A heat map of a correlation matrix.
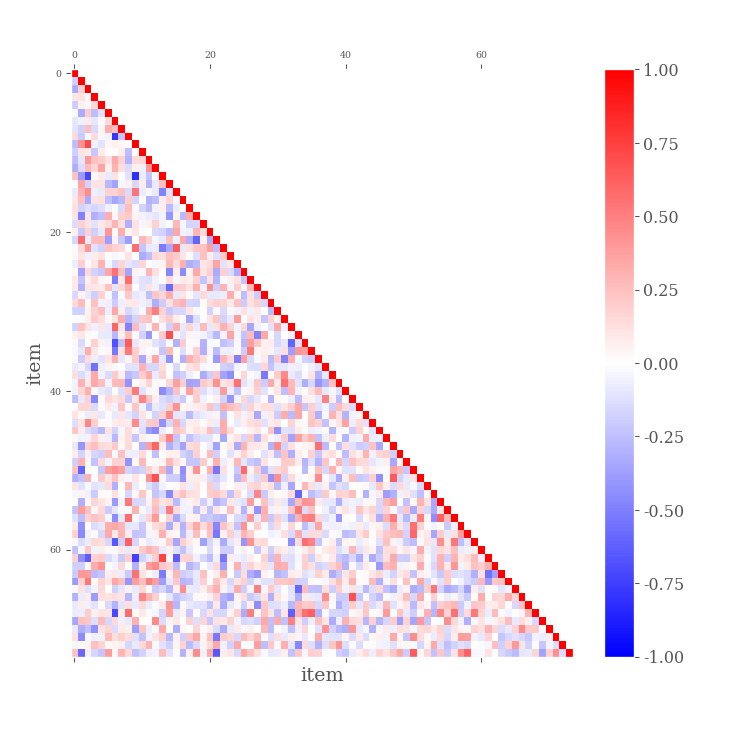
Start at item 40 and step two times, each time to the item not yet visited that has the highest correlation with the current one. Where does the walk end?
2
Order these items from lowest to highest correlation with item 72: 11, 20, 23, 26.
23, 26, 20, 11
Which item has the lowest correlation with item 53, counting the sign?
33
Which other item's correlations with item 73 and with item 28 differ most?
50
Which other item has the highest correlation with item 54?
56
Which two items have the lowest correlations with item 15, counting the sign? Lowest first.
61, 13
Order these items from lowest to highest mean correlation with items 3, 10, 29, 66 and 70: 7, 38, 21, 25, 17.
17, 25, 7, 38, 21
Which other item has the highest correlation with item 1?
21
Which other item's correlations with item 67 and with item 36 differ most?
14
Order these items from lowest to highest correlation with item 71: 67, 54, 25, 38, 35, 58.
67, 38, 35, 54, 25, 58
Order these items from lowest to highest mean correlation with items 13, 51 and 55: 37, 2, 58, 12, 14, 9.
9, 2, 37, 58, 14, 12
